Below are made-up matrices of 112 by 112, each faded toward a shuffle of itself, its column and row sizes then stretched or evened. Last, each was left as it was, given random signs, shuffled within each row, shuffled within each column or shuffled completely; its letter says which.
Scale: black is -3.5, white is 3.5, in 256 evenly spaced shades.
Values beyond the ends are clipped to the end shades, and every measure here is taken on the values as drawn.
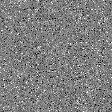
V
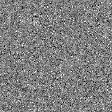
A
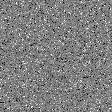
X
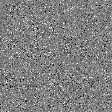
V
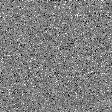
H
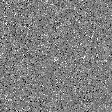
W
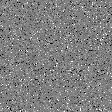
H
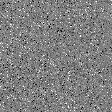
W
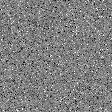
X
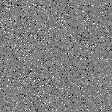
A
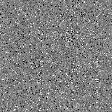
A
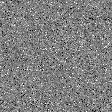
H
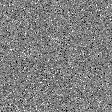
X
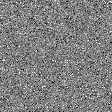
H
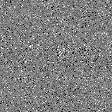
V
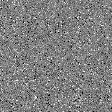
V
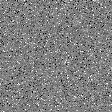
H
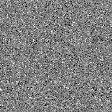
A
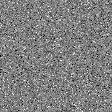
H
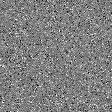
X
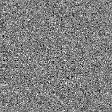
A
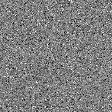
V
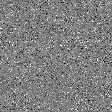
H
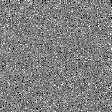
A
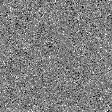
W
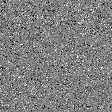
H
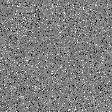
V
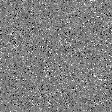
V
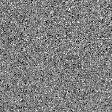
A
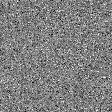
H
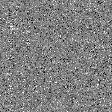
V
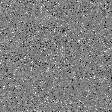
H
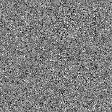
V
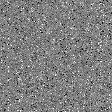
W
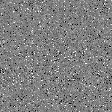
A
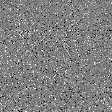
V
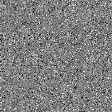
V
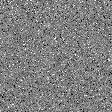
X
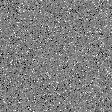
X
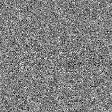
A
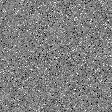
X
